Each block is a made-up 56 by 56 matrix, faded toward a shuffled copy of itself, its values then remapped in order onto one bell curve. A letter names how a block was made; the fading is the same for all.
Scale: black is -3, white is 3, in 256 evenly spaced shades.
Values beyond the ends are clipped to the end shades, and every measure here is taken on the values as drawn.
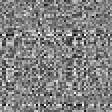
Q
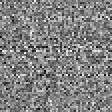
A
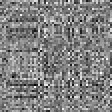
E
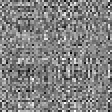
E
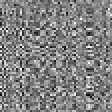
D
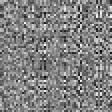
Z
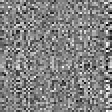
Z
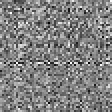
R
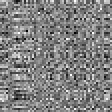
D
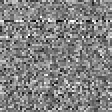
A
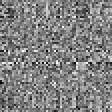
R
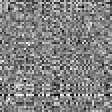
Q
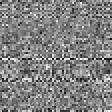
Q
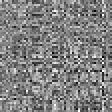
E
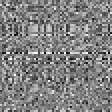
Q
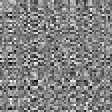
D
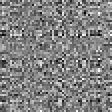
E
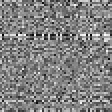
Q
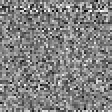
A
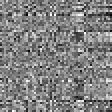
E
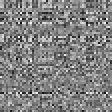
Q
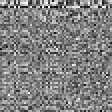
Q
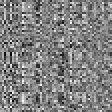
Z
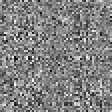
R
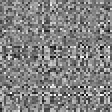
Q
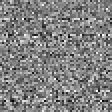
A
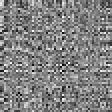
E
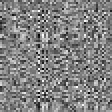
Z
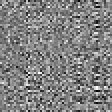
Z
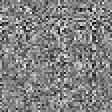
R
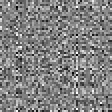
Z
